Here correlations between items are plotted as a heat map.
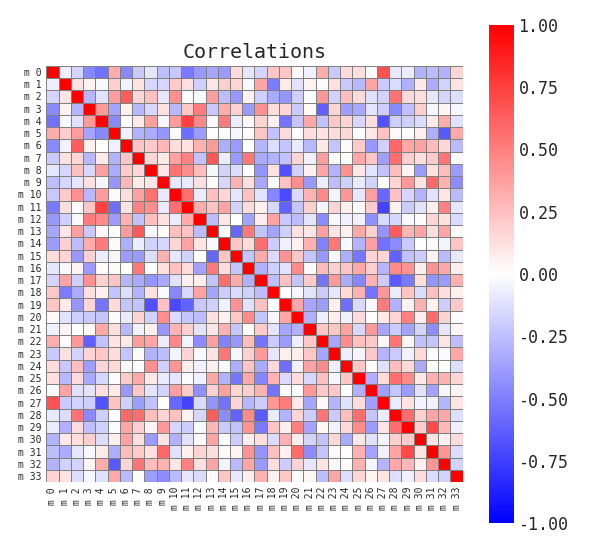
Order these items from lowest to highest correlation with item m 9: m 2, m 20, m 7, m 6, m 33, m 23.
m 33, m 23, m 2, m 7, m 6, m 20
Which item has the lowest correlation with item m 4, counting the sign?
m 27
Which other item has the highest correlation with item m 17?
m 14
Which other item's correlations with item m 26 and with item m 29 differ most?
m 31
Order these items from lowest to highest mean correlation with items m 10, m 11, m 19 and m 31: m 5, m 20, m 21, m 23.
m 5, m 21, m 23, m 20
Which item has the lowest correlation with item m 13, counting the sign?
m 15
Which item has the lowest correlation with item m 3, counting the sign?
m 22
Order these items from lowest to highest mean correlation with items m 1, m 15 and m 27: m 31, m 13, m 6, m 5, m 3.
m 13, m 6, m 31, m 3, m 5
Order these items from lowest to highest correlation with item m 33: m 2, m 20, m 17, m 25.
m 2, m 20, m 25, m 17
